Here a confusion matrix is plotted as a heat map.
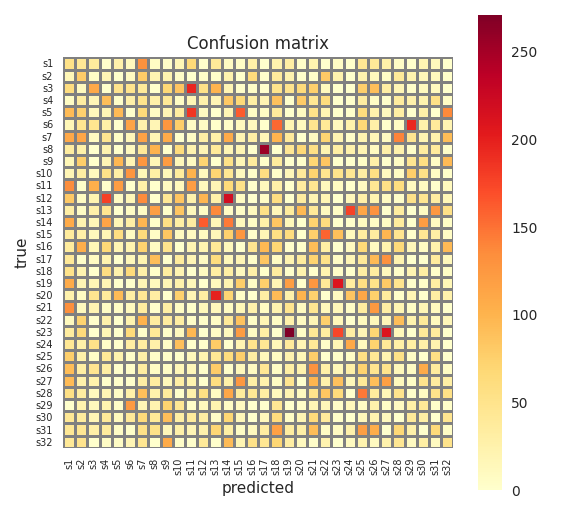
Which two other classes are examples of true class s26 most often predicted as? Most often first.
s21, s30
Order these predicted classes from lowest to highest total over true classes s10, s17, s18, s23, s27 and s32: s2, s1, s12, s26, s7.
s12, s7, s2, s1, s26
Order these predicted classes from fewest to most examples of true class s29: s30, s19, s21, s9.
s19, s21, s30, s9
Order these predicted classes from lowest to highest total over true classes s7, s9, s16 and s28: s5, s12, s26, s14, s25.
s26, s5, s12, s25, s14
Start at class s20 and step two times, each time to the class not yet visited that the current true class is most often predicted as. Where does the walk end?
s24
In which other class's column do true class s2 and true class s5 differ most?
s11
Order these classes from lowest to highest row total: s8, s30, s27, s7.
s30, s8, s27, s7
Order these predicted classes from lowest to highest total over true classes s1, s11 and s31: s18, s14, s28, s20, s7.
s20, s14, s28, s18, s7
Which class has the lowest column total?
s16
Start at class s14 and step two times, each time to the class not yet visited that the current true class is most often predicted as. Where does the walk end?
s4
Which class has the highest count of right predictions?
s23
